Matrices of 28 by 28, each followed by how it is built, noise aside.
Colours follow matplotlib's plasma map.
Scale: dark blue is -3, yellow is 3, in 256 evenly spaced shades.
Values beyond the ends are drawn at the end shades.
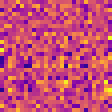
low rank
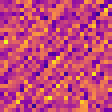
Hankel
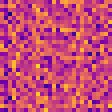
repeating rows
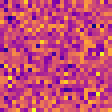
noise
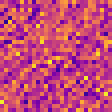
Hankel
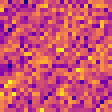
Hankel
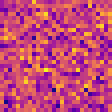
noise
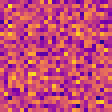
blocks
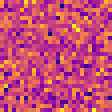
noise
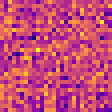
blocks
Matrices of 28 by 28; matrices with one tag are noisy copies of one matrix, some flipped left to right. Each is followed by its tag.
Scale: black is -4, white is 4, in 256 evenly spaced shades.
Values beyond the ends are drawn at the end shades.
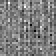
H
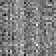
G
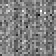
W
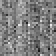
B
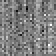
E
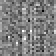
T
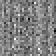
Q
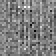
H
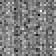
W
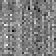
E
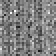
W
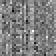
T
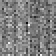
B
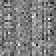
G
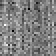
E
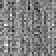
E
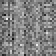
G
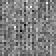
H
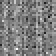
Q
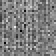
H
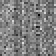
W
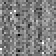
W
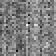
B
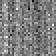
E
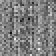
Q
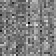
B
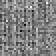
H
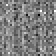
W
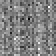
Q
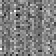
W
